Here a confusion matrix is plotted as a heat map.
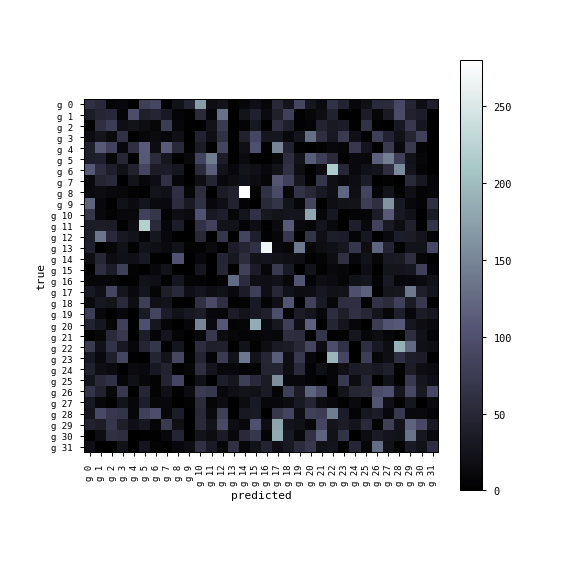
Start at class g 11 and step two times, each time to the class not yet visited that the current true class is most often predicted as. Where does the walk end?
g 27
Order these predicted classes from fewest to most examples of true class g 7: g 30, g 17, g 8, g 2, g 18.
g 8, g 30, g 2, g 18, g 17
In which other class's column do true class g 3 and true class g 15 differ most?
g 20
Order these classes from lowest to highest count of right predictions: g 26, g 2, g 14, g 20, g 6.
g 6, g 14, g 2, g 26, g 20
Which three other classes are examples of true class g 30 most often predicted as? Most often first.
g 17, g 29, g 21
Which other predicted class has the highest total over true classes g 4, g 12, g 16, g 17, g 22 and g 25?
g 29
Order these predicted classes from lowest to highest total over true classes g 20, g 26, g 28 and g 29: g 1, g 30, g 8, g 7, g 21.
g 8, g 7, g 30, g 1, g 21
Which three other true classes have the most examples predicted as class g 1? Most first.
g 12, g 4, g 28
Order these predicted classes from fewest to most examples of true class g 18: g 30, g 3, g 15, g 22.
g 22, g 15, g 3, g 30
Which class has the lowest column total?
g 9
